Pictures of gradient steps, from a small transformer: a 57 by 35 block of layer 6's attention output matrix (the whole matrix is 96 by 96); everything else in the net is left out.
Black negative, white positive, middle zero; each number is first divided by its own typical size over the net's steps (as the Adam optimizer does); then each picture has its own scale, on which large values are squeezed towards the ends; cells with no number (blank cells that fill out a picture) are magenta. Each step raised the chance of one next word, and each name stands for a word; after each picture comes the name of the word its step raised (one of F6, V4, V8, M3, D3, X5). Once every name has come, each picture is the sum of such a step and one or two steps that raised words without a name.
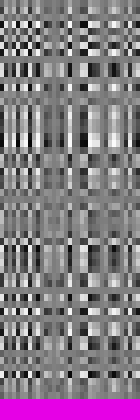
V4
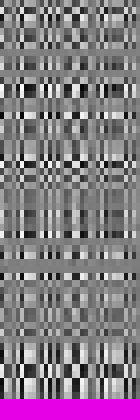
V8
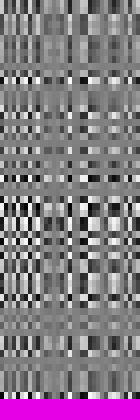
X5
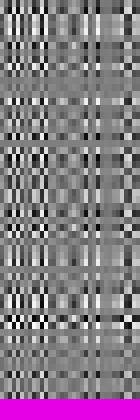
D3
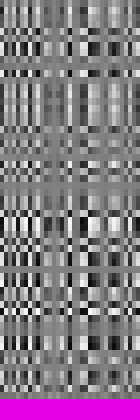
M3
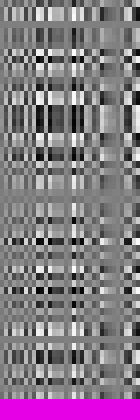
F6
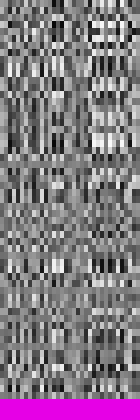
V4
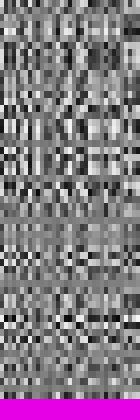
D3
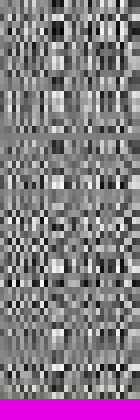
M3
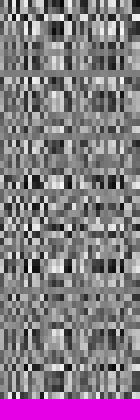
X5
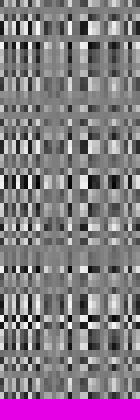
D3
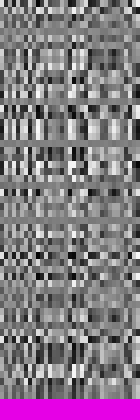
V8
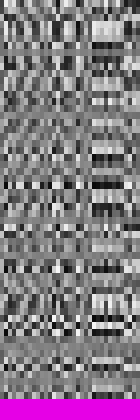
D3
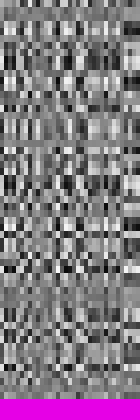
X5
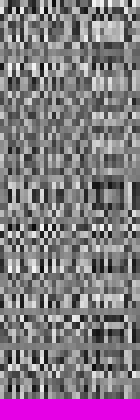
D3
